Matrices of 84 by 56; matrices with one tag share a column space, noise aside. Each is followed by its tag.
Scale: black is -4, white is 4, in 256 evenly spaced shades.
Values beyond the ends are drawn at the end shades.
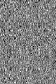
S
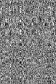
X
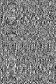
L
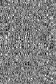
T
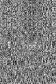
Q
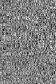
T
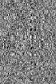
T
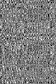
S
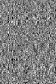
L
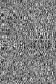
T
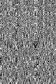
Q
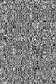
S
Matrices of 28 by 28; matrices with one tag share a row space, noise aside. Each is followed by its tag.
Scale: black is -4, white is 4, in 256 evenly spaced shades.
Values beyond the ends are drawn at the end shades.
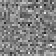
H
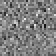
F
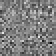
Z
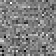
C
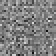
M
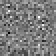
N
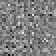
M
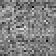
M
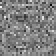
C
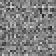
Z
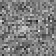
C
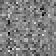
N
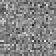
M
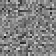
H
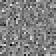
F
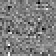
N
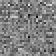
H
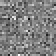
M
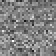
M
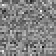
Z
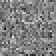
Z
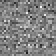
H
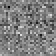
H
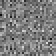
Z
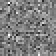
N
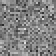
C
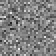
F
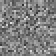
F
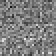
Z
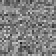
H
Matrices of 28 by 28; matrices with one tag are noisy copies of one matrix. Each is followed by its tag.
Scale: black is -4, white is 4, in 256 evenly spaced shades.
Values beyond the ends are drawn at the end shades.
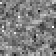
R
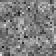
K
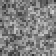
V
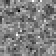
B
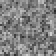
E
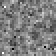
R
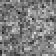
V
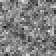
E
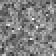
V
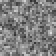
E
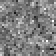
K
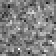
V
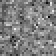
V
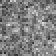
V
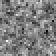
B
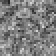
B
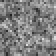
K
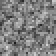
R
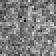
V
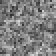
R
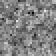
R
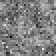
K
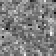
E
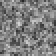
R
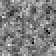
B
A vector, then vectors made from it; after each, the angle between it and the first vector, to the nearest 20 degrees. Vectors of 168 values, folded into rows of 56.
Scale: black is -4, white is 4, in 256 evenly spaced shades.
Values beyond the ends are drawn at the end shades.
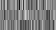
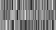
60 degrees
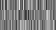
160 degrees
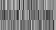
40 degrees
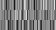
80 degrees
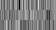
40 degrees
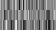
40 degrees
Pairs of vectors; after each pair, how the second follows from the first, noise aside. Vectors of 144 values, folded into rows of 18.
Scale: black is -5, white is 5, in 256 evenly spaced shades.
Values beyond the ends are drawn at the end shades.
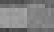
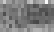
reversed, negated.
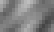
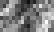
negated, scaled up.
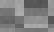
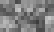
wrapped around, negated.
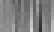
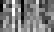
reversed, negated, scaled up.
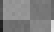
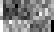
negated, scaled up.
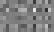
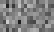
reversed, negated.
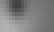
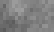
negated, shrunk.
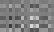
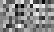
reversed, negated, scaled up.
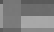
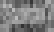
wrapped around, negated.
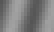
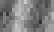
reversed, negated.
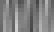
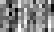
wrapped around, scaled up.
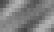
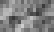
wrapped around.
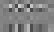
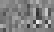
wrapped around.
